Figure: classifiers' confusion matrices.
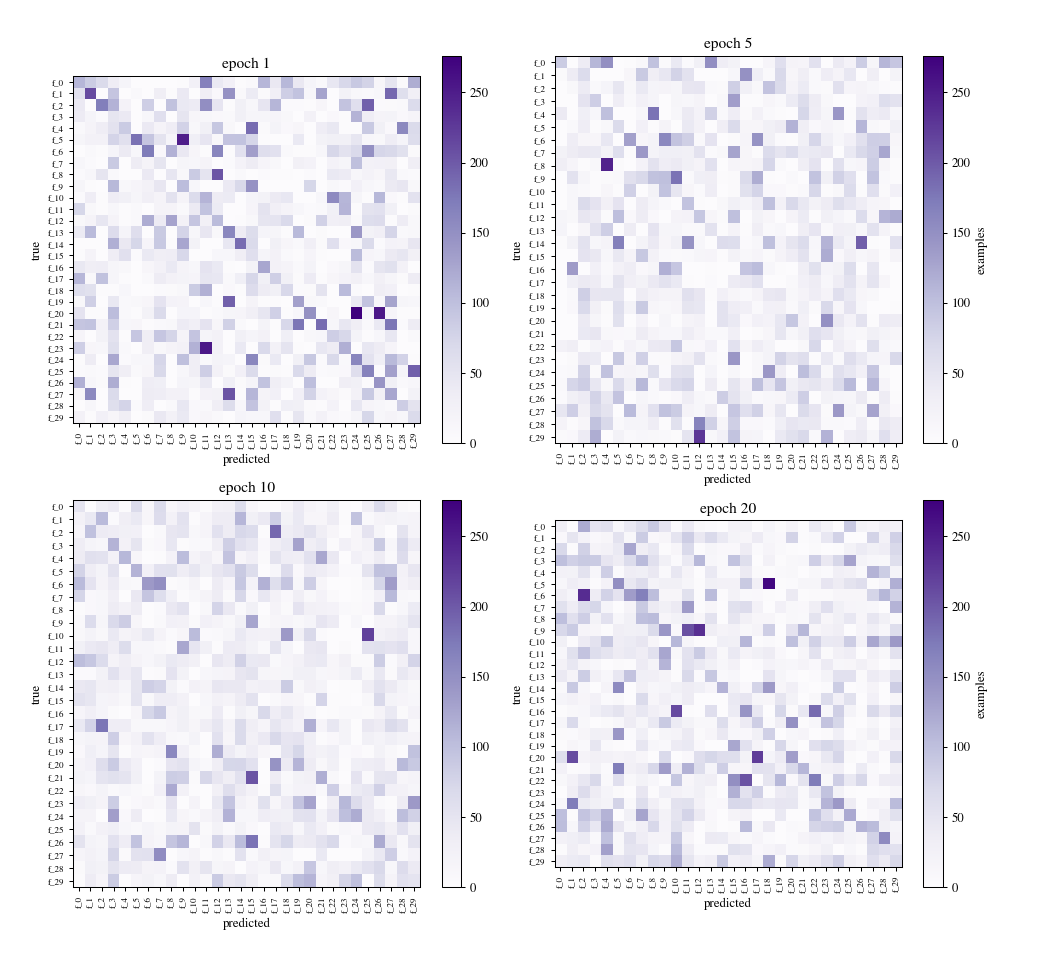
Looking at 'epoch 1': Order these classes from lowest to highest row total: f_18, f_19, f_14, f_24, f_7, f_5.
f_7, f_18, f_19, f_14, f_24, f_5
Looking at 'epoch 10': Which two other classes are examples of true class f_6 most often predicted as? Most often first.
f_7, f_27
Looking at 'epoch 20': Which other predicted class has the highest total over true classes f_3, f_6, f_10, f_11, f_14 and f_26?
f_2
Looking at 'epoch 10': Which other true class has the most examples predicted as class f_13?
f_24
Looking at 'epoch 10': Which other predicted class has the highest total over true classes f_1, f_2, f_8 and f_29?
f_17
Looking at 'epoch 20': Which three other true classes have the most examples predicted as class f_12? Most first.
f_9, f_3, f_11
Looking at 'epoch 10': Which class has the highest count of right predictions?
f_6
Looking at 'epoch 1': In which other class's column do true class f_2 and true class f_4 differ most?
f_15
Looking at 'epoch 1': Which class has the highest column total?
f_3
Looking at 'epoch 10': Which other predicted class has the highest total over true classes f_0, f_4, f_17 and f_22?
f_2
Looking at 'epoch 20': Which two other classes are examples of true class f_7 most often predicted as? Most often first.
f_11, f_29
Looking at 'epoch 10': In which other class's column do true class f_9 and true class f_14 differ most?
f_15
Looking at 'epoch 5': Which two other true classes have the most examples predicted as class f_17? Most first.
f_6, f_9
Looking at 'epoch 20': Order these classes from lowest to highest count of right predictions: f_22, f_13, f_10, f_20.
f_13, f_10, f_20, f_22
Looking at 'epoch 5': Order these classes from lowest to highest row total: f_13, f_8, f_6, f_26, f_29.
f_13, f_26, f_8, f_29, f_6
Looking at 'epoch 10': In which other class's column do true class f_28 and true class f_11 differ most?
f_9
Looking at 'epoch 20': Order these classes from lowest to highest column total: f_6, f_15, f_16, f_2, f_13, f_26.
f_26, f_13, f_6, f_15, f_16, f_2
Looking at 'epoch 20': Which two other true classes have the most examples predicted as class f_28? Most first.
f_27, f_6
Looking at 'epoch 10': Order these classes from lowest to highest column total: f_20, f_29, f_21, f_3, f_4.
f_4, f_21, f_29, f_20, f_3
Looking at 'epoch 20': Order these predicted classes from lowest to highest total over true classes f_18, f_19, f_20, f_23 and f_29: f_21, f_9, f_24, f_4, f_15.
f_21, f_4, f_9, f_24, f_15
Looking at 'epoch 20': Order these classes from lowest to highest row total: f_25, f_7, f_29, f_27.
f_27, f_7, f_25, f_29
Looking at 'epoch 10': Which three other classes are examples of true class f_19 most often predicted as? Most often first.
f_8, f_12, f_29
